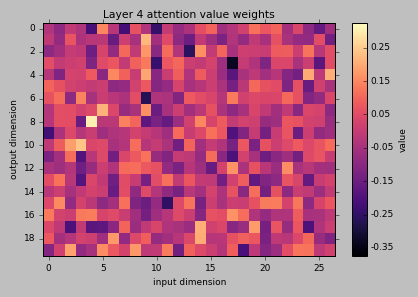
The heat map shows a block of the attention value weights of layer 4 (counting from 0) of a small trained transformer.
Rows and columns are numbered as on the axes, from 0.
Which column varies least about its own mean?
15
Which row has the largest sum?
10
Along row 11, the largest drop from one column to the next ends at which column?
3
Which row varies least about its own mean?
14
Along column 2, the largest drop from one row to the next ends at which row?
17
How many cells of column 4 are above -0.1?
16
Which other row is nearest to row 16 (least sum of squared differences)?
6
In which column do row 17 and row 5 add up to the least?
24
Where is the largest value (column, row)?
4, 8
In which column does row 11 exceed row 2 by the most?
13
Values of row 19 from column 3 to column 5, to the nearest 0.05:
-0.1 -0.05 0.15
